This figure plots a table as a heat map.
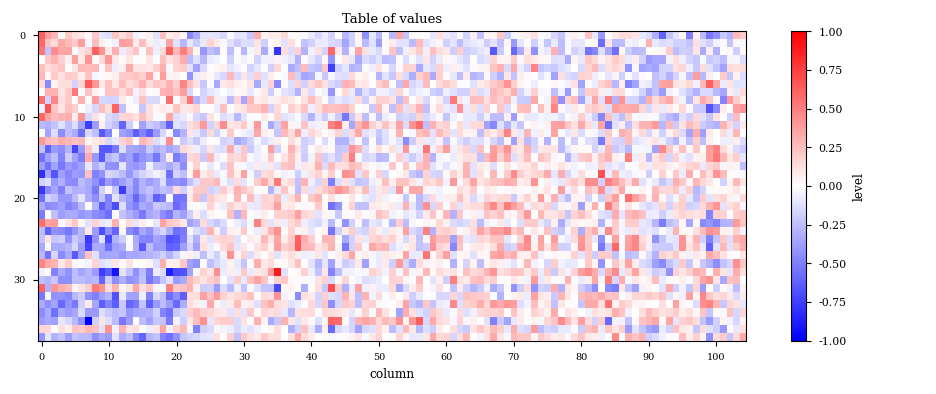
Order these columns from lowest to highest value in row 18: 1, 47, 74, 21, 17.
21, 17, 47, 1, 74
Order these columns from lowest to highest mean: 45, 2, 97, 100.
2, 45, 100, 97
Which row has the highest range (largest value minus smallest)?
29
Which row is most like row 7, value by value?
3
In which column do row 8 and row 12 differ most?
6
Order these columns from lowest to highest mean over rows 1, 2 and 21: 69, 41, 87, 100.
87, 100, 41, 69
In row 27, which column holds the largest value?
57
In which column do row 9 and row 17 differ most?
1
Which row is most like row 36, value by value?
4
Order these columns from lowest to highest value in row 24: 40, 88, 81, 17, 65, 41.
17, 40, 41, 88, 81, 65
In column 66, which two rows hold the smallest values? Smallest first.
11, 1
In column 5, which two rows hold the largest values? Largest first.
7, 3
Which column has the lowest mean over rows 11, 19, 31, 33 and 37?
12
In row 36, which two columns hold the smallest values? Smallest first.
43, 23
